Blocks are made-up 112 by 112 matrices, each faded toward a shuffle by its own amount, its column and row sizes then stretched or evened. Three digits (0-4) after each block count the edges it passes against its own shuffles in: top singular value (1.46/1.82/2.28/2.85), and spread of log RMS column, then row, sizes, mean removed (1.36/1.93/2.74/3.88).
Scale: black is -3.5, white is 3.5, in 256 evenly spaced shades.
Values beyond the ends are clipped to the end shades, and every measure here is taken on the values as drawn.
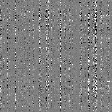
2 4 2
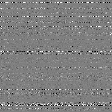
3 1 4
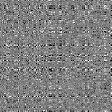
4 2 3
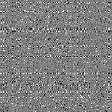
4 2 3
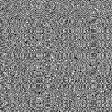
4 0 1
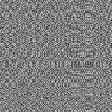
4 1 1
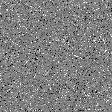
0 0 1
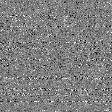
1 0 3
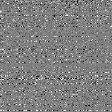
3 2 4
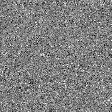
0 0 2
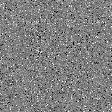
1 1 0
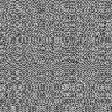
4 0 0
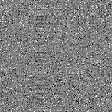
3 0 0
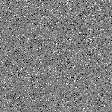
1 0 1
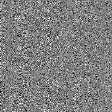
1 3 1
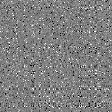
3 2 2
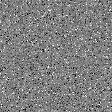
0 0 1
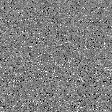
0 0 2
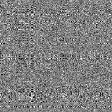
3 1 3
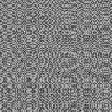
4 2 0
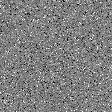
0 0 0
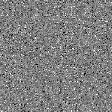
2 1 1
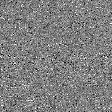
1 0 2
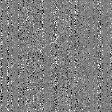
0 4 0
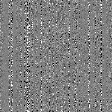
1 4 1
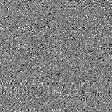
3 0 2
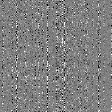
3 4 0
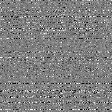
0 1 4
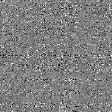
1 2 3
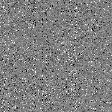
0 2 1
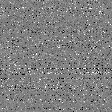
1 0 3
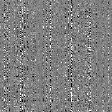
2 4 1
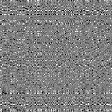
4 1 3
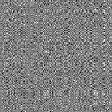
4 3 0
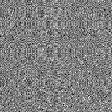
4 0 0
